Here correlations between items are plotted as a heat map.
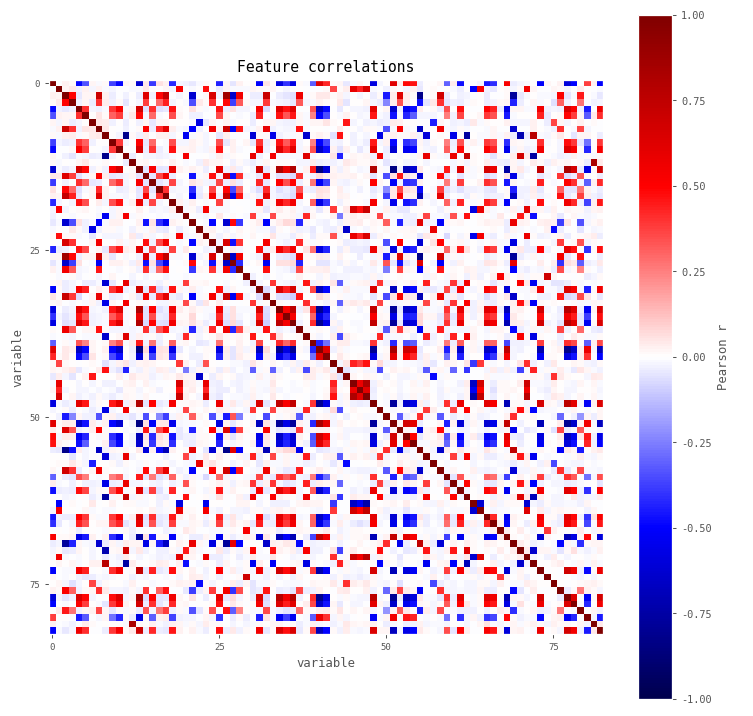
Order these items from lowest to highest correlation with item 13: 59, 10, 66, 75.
75, 59, 66, 10
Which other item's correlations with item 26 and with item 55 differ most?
2
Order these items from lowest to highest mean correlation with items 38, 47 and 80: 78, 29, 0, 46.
78, 29, 0, 46
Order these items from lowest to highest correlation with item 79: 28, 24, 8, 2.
8, 28, 24, 2
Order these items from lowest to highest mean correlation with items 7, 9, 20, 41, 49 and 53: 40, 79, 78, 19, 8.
8, 78, 19, 79, 40
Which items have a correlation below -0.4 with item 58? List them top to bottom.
21, 27, 55, 69
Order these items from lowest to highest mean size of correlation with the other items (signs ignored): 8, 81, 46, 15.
81, 46, 8, 15
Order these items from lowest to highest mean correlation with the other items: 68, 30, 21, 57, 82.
68, 21, 57, 30, 82
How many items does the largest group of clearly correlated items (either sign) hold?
30
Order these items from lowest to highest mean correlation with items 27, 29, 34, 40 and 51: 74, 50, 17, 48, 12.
48, 17, 12, 50, 74
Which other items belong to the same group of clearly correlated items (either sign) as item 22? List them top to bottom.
6, 44, 57, 75
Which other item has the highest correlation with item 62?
11
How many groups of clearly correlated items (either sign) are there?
7
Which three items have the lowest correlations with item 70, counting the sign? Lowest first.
8, 72, 43
